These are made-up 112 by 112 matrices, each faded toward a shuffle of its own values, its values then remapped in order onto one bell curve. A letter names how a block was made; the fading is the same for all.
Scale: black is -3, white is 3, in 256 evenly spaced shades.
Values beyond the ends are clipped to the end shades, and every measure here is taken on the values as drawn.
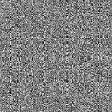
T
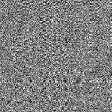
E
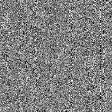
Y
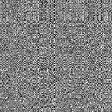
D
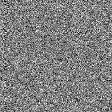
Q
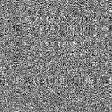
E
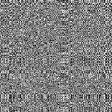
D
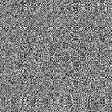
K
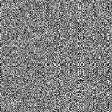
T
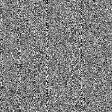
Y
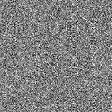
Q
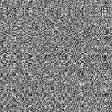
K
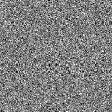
Q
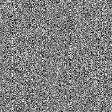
Y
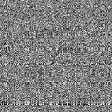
K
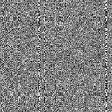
T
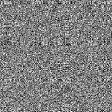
E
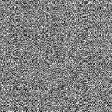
E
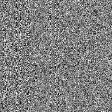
Y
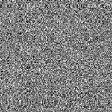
E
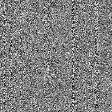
Y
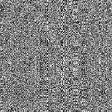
T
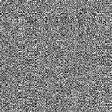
E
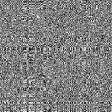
K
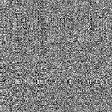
E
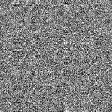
Q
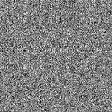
Q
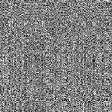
E
